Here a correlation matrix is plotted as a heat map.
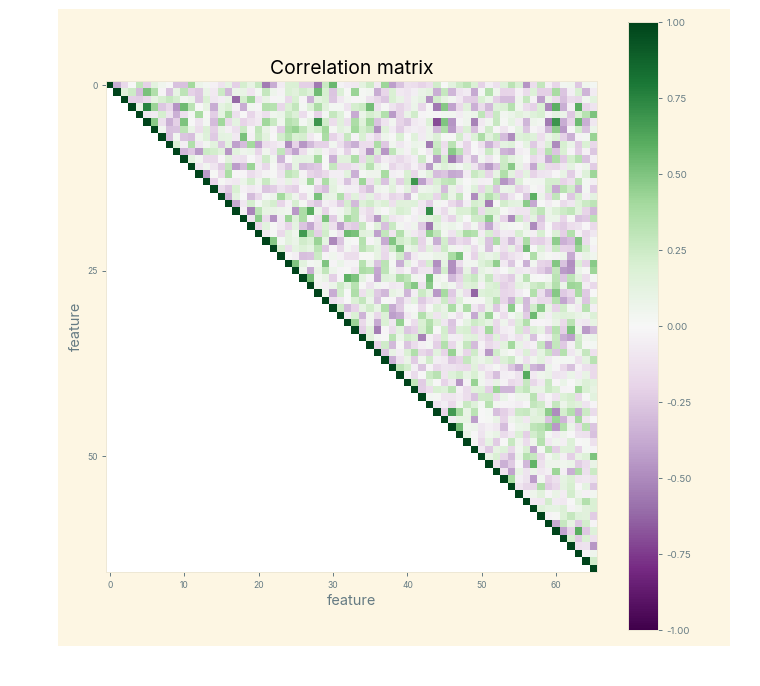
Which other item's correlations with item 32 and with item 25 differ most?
62
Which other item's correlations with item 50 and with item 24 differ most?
56
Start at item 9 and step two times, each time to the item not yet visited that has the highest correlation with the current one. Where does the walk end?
44
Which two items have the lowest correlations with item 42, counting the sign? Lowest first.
34, 13
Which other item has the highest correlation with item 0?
30
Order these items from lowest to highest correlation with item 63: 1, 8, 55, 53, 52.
8, 53, 55, 1, 52
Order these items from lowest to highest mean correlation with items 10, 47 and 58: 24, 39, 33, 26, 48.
24, 26, 39, 48, 33
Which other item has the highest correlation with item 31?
57
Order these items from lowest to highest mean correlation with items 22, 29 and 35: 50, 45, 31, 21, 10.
31, 50, 10, 21, 45
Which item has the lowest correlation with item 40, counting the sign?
47
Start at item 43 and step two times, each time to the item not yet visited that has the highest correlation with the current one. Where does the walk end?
27
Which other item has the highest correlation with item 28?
5
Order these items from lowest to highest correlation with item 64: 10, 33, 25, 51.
33, 10, 51, 25
